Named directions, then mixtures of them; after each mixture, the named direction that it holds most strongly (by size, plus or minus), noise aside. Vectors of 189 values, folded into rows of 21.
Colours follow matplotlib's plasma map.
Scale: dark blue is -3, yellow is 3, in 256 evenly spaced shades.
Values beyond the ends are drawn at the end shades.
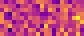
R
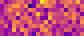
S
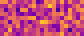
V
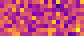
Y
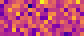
S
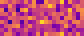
V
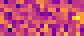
R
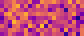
R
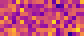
Y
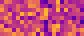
S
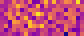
S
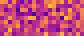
V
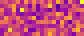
Y
